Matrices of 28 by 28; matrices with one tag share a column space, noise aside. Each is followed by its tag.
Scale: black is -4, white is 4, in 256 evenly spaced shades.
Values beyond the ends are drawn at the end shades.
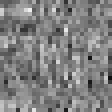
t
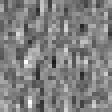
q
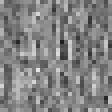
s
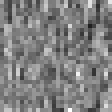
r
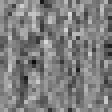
s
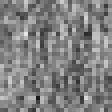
s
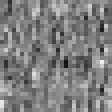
q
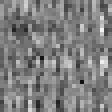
q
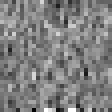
r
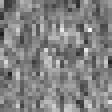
q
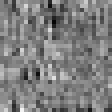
r
